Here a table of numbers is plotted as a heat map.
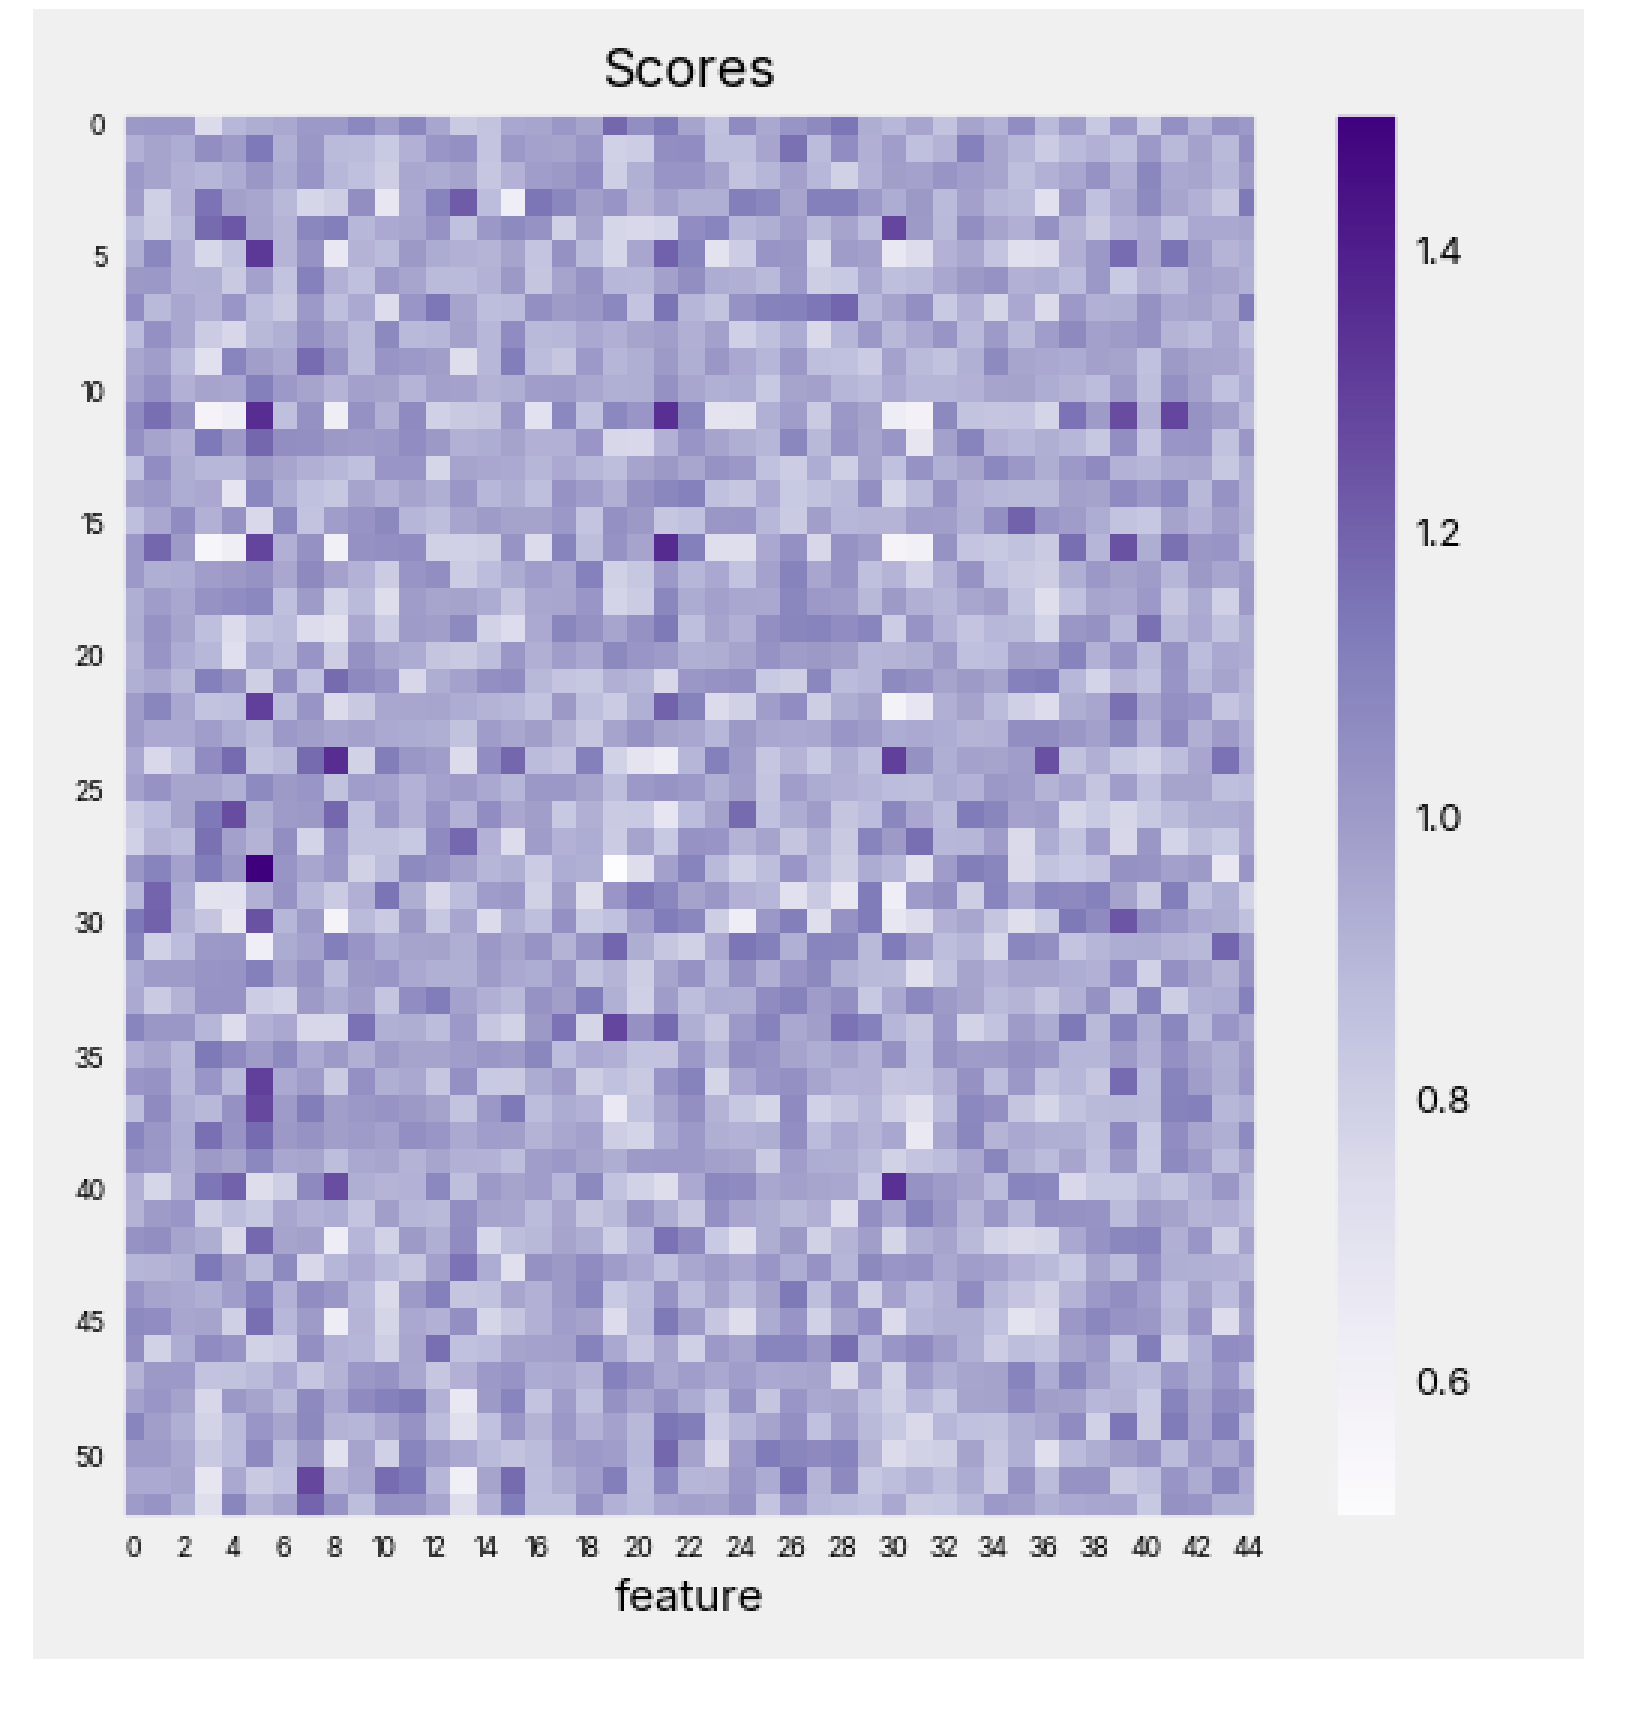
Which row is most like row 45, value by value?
42
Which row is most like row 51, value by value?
48
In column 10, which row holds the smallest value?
3
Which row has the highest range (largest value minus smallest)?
28
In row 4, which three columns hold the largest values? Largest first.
30, 4, 3
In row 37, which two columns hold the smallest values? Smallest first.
19, 31
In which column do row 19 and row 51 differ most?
7
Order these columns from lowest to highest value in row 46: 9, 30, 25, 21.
9, 21, 30, 25
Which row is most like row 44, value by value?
17
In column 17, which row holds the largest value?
34
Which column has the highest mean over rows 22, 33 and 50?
21
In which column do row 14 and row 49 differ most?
13
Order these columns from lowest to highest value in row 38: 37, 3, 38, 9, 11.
38, 37, 9, 11, 3
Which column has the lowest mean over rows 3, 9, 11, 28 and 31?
31
